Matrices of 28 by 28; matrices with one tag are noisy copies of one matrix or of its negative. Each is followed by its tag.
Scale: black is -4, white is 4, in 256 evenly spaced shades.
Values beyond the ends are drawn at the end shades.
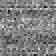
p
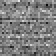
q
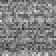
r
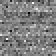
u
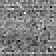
p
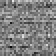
q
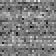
u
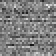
q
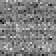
r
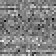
p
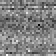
p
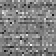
q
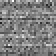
q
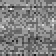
p
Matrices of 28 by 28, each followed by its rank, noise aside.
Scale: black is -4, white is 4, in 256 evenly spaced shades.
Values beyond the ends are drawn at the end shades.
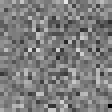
five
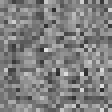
six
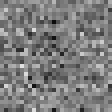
five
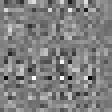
three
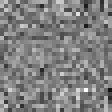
five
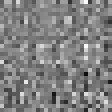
four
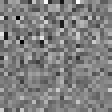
four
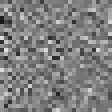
six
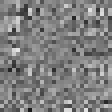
four
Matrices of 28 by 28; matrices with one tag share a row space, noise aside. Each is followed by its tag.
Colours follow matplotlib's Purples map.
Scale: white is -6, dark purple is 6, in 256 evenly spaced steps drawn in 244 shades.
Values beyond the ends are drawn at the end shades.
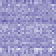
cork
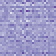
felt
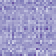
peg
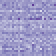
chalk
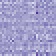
peg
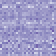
cork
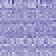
peg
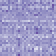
cork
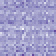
felt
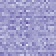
felt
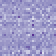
chalk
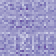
felt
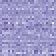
cork
